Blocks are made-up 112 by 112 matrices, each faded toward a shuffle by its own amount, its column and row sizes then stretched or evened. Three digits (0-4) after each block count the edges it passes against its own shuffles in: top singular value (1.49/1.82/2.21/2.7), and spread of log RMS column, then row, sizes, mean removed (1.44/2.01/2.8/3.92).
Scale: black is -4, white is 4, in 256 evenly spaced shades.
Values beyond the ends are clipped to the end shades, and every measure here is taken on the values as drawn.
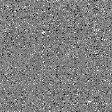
1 2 2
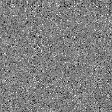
2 1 1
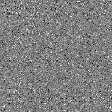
2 1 1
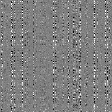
4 4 1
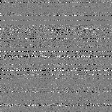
1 1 4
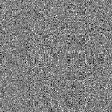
3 2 0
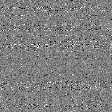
2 1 3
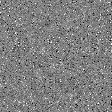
1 1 0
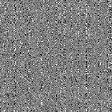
3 3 0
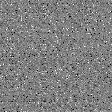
2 0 0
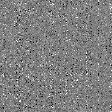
0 3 1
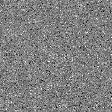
1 0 1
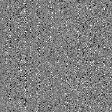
2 3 0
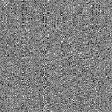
3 2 0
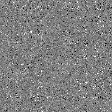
0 2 2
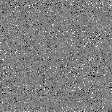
0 1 2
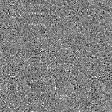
3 1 1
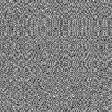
4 0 0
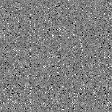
2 2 2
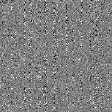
2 3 1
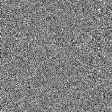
2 2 0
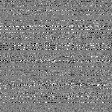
2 1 4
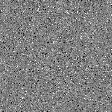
1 0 1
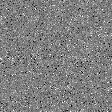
0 0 1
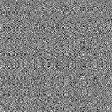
4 1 2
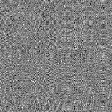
4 2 0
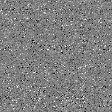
0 1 2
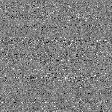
0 0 3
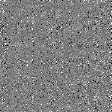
0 3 2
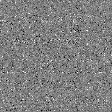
0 1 2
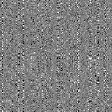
4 3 1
